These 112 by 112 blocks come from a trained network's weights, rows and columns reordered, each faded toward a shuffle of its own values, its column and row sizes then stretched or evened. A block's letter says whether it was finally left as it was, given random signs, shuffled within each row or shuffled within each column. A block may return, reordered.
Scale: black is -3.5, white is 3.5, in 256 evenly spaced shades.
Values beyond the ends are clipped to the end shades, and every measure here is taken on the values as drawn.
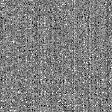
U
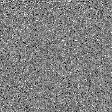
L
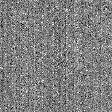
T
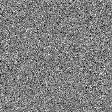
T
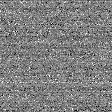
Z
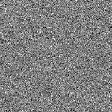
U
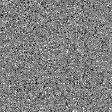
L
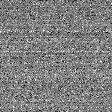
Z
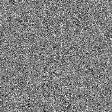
L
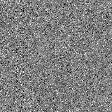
T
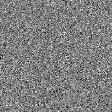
U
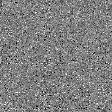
L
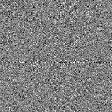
U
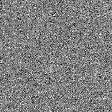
U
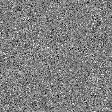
T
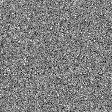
Z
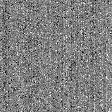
T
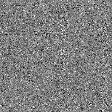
L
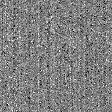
T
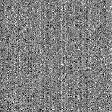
U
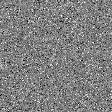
Z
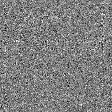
L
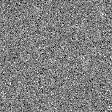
T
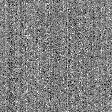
T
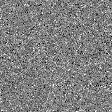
Z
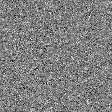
T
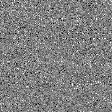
L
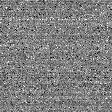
Z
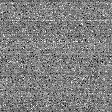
Z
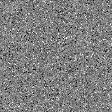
T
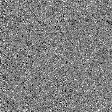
L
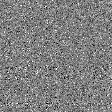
L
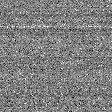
Z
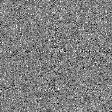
L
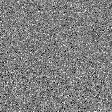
Z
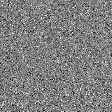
Z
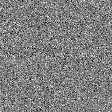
Z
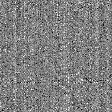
U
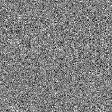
U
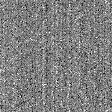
T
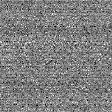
U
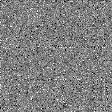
L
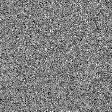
L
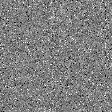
T
